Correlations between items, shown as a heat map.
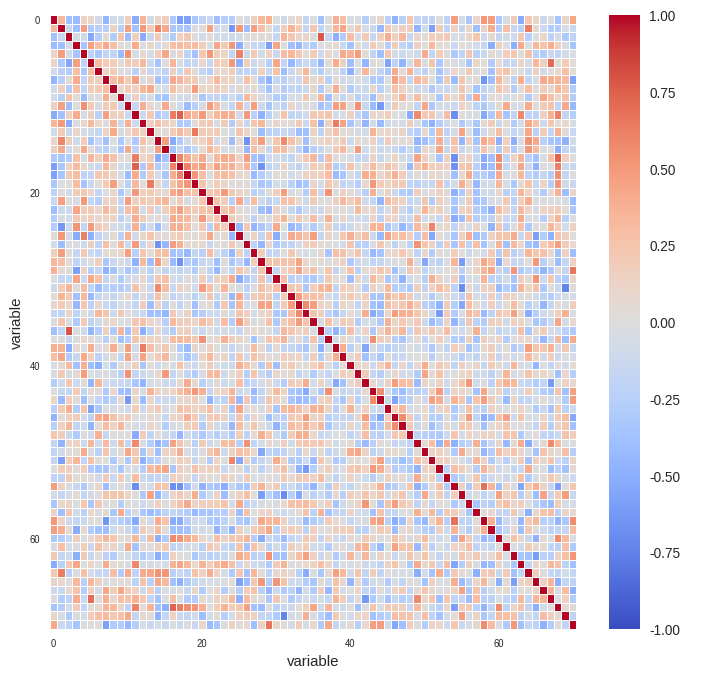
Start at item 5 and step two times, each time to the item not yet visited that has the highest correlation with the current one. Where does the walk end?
49
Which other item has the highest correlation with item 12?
38
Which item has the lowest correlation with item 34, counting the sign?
52
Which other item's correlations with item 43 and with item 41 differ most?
10
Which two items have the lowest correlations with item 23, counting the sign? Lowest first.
54, 55
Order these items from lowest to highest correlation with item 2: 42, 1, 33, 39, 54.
39, 1, 54, 33, 42
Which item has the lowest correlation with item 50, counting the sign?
28
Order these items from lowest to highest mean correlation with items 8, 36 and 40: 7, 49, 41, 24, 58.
58, 24, 41, 49, 7
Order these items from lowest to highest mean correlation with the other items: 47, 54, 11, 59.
54, 59, 47, 11
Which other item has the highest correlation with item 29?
70
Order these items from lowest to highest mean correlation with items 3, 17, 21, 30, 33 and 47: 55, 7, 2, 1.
55, 1, 2, 7
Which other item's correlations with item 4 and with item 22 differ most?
3
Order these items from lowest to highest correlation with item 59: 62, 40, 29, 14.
62, 40, 14, 29
